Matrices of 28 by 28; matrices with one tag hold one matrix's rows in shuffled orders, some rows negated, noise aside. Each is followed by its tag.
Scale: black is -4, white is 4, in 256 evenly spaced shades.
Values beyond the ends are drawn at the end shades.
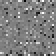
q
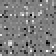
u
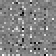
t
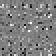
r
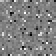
r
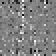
t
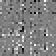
t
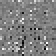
t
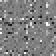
u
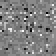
u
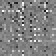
t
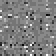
u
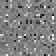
q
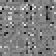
u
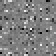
u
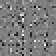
t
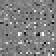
q
